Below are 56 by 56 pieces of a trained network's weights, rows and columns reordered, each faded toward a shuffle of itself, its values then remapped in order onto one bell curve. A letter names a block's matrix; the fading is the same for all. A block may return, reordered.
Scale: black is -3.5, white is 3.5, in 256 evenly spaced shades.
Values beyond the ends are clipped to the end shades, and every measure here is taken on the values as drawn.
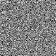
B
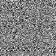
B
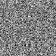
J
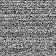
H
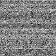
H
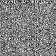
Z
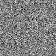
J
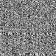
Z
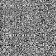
Z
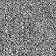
J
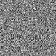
J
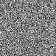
J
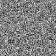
B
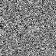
B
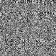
Z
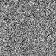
J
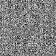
Z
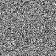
J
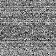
H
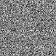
B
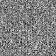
Z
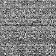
H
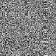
B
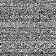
H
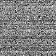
H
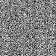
Z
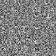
B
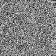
J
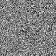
J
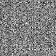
Z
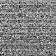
H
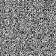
J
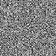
J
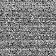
H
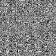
Z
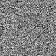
J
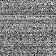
H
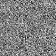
B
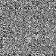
B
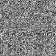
Z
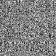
Z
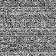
H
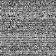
H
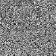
B
